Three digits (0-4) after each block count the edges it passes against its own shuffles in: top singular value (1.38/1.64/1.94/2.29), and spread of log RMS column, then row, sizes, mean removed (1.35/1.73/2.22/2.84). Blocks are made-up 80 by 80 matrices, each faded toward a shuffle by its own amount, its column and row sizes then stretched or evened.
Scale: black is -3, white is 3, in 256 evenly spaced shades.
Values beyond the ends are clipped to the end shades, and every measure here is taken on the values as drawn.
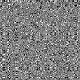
4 2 2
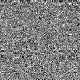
3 0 1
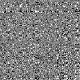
3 2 3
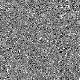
2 1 1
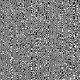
2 4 0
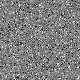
1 0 0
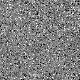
0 2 1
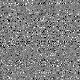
3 1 3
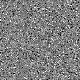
1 1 0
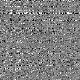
3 1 4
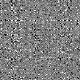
3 3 3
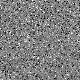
1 0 1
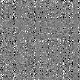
1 4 3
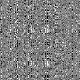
4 4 1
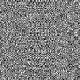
4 1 0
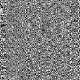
4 4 0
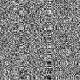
4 2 0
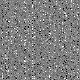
0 4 0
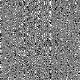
3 4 0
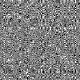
4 3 1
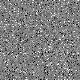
0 1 2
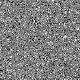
1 1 2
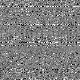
2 0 4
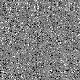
2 1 1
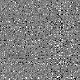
2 3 3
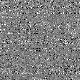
1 0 4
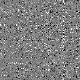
0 3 2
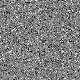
0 0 1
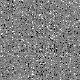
2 3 0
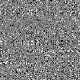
3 1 3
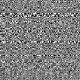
4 1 4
